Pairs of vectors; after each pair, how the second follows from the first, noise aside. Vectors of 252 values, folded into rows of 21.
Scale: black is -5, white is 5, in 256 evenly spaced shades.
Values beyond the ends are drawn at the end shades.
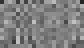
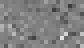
wrapped around, negated, partly zeroed.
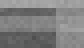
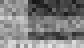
reversed, scaled up.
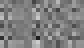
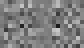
wrapped around.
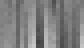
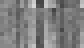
wrapped around.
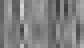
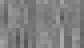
reversed, shrunk.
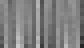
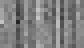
wrapped around.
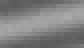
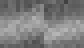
wrapped around.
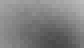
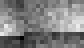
wrapped around, negated, scaled up.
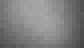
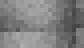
wrapped around.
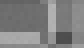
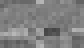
wrapped around, partly zeroed.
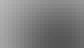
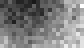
reversed, scaled up.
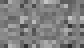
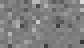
wrapped around, negated, partly zeroed.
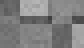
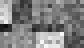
reversed, scaled up.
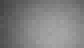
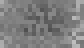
wrapped around, negated, partly zeroed.
